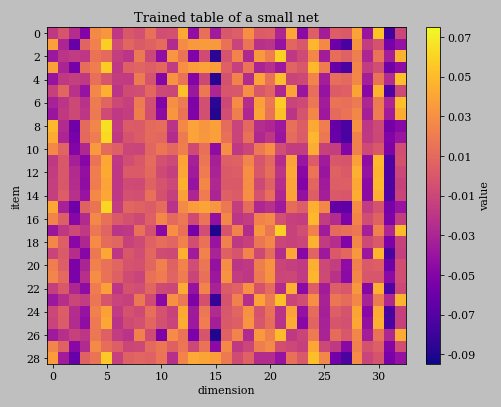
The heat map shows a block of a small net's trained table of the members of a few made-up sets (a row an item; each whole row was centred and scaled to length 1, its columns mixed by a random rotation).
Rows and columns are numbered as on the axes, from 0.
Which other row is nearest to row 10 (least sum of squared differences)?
27
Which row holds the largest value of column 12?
5
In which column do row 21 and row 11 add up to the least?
31
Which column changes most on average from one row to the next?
15
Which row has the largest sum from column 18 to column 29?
23
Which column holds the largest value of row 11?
30
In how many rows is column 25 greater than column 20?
6
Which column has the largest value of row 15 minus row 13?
13
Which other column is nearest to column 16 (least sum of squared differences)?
9
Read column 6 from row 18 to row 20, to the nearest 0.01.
0.01 -0.02 0.01
